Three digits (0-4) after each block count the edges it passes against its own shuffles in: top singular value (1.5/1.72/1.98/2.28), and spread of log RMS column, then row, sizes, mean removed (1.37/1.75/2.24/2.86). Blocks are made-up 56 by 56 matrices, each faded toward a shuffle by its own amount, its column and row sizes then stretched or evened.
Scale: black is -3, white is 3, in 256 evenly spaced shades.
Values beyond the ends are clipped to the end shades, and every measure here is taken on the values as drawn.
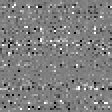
1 1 4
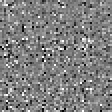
1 2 2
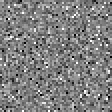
0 0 1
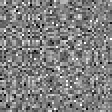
4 1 0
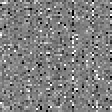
3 3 0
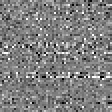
2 0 4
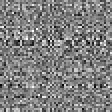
4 0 3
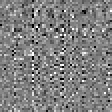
4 3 2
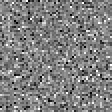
1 0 1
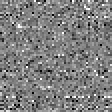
2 0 2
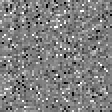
0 2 0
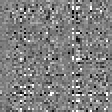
3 4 3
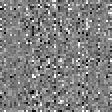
2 4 2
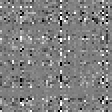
3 4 4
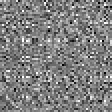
3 2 2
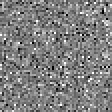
0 1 2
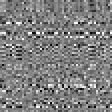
4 0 4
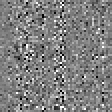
2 4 1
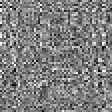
3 2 2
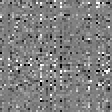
2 4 3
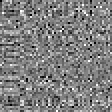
4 0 2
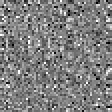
3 2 0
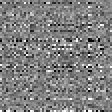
4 2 4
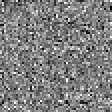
2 1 1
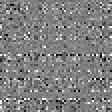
3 2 4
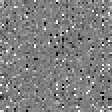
0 3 0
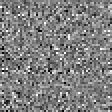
0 1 3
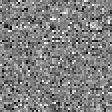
2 0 1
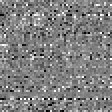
2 0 4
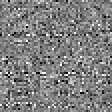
2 0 3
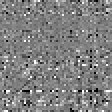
2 2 4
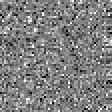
2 0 0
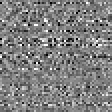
3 0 4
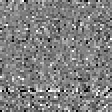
1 1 3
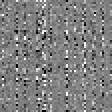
3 4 2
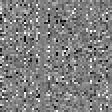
0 4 2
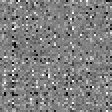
1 3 2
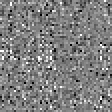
2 3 1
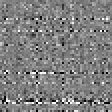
3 2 4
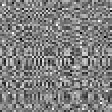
4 0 2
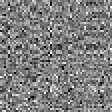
3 1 0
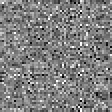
3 1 0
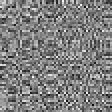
4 0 3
